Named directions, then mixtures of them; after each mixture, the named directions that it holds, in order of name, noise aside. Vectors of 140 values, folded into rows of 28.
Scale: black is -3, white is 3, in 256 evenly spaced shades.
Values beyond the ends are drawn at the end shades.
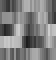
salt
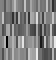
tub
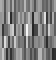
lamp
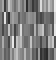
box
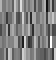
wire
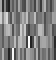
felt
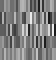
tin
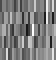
lamp, wire.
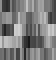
salt.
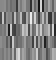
tin.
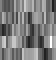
salt, tub, wire.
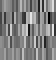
tin.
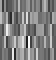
felt, tub.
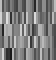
felt, lamp.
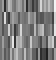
box.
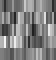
lamp, salt, tub.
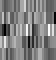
lamp, salt, tin.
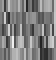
box, tub.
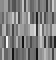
tub.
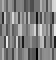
box, tub.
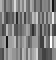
tub, wire.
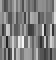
box, felt, tub.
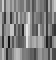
lamp, salt.
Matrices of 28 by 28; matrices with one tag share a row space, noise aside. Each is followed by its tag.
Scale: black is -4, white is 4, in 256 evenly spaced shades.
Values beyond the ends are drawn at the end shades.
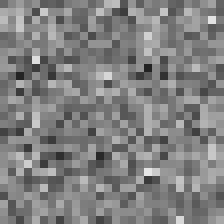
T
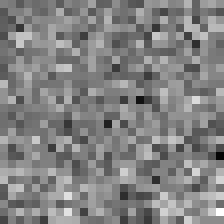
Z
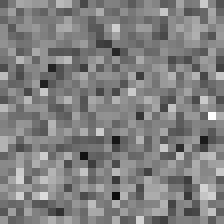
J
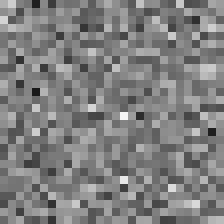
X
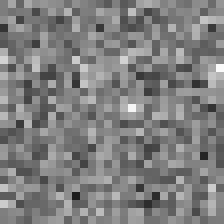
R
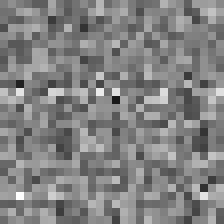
J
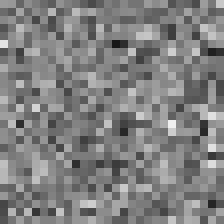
X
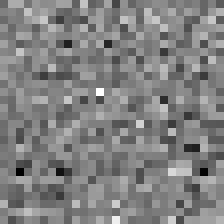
J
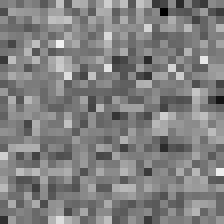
Z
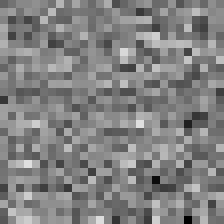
Z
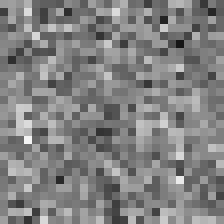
T
